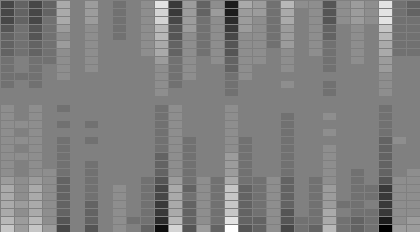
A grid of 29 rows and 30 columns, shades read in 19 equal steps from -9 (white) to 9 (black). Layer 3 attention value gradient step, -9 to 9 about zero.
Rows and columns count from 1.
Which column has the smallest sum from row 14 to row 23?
17
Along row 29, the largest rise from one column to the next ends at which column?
18
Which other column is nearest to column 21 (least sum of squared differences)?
5
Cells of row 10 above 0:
5
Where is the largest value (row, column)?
29, 28
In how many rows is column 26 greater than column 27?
5
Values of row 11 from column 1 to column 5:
1 0 1 0 0
